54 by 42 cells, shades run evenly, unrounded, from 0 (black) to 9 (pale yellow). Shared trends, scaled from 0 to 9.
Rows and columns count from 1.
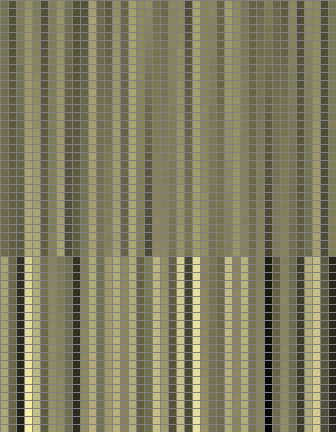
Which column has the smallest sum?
34
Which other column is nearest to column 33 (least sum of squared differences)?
36
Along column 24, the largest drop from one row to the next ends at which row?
33
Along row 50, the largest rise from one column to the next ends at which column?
4
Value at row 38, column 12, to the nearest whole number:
6
